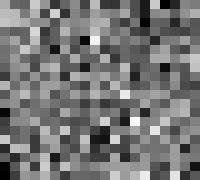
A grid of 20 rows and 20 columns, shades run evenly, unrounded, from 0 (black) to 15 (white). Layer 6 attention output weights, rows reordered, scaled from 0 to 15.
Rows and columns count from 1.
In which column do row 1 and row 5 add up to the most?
10
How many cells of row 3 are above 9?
5
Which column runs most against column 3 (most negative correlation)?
19
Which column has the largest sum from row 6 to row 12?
13
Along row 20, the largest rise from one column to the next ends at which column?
18
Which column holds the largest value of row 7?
20
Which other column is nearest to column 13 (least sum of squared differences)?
8
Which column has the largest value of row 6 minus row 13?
1
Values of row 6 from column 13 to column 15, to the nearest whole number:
6 5 4
